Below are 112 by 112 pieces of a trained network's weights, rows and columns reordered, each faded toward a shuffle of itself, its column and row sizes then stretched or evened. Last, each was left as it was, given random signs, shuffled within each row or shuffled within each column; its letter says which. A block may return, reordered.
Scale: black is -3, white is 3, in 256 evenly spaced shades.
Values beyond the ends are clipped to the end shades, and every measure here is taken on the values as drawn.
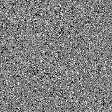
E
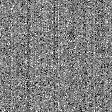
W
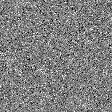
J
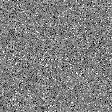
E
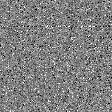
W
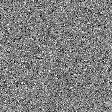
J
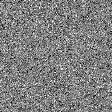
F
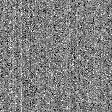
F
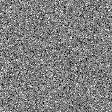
F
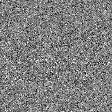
E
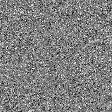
F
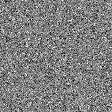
J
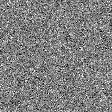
F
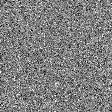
F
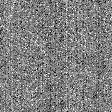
F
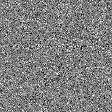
E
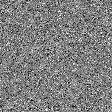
J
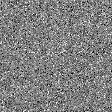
E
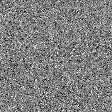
J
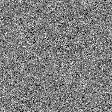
E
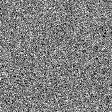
J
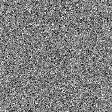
E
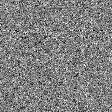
E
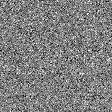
J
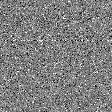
J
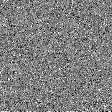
J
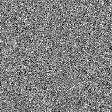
W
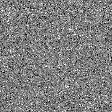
E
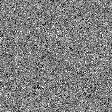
E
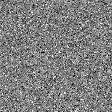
J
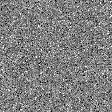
F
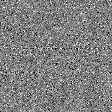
J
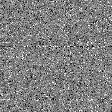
W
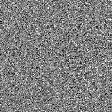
W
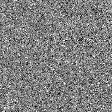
E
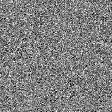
W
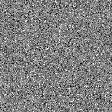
W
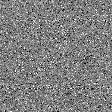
J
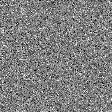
F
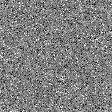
F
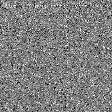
W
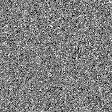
E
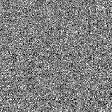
W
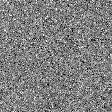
J
